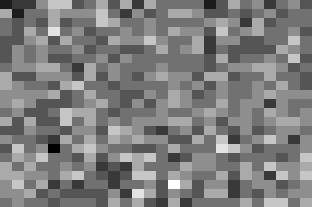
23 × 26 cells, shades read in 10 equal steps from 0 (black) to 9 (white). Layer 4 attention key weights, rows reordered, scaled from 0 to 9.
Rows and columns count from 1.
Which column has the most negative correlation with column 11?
1
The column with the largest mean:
19
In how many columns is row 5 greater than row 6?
12
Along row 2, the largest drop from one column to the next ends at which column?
2
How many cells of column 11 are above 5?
3
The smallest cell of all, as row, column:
17, 5
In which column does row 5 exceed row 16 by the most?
25
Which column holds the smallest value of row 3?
21
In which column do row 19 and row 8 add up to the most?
23
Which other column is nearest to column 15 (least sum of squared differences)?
16
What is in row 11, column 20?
4
